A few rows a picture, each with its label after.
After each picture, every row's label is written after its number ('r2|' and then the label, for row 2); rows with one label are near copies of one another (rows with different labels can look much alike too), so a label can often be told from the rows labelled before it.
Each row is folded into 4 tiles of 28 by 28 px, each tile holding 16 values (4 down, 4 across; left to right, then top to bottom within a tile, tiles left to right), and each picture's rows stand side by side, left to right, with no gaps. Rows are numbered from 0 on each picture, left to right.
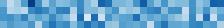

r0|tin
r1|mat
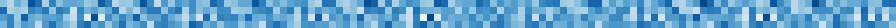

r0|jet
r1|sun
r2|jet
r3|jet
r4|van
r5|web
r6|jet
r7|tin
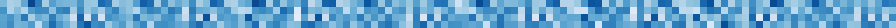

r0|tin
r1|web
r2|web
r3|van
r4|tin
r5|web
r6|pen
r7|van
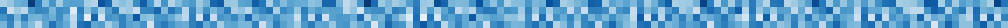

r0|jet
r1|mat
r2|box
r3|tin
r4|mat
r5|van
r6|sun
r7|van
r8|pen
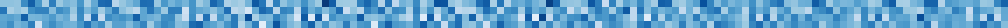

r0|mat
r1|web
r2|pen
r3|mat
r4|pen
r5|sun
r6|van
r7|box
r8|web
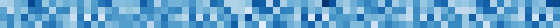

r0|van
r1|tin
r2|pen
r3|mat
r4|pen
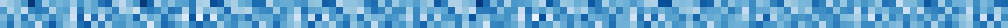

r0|van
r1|tin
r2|box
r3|pen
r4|jet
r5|box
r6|web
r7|sun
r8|van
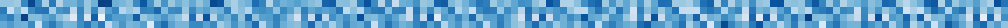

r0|mat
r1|mat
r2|box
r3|mat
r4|box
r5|web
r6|pen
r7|mat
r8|pen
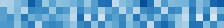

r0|van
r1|van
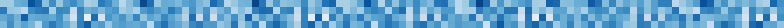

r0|jet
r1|tin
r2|van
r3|sun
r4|tin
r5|van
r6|jet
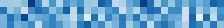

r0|sun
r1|van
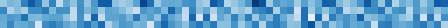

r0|mat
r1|tin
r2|van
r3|mat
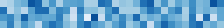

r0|jet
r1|pen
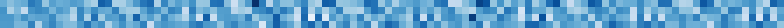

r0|box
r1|web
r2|tin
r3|pen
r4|web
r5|tin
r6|tin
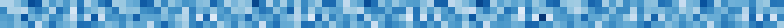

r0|web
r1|jet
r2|sun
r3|tin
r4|web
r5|web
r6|tin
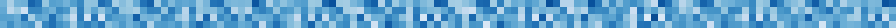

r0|tin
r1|web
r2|box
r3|pen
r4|pen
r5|jet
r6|tin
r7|mat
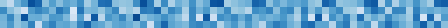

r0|web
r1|mat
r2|jet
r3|pen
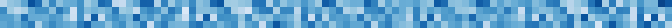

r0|web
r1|web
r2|pen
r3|box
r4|web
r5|pen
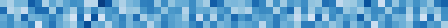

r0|box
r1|pen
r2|sun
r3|sun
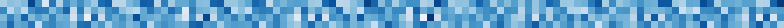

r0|sun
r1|web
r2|box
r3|jet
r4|van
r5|pen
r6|box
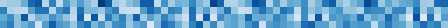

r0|pen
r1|pen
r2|web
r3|tin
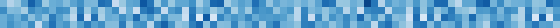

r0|tin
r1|van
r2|van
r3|van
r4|jet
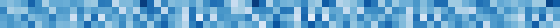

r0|box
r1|van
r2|tin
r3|van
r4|box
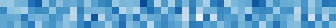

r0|web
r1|sun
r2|van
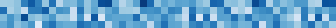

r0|mat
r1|tin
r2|box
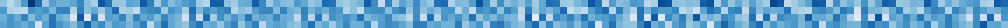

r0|tin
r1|box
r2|box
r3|sun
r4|van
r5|box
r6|pen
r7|web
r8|box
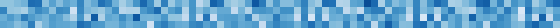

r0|web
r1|mat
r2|tin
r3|van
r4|web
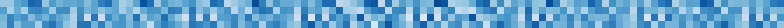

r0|van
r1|tin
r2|van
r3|pen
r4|pen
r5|van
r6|van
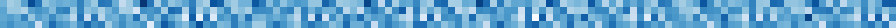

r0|tin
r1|tin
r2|jet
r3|sun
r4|jet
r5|sun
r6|tin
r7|mat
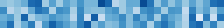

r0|pen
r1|van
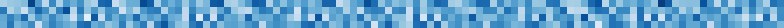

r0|sun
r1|van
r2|web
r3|van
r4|web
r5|pen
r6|sun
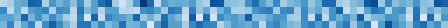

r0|van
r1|tin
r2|mat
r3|pen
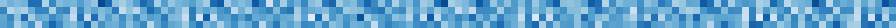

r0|pen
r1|box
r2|sun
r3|mat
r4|van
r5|web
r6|jet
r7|van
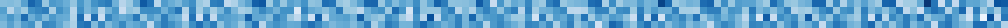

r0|van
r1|tin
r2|web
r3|web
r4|sun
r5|pen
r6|jet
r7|pen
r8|sun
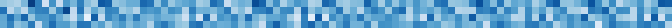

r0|sun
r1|jet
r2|jet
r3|sun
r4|mat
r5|mat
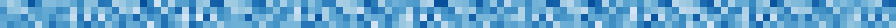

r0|tin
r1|sun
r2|web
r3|box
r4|mat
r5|web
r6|pen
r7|box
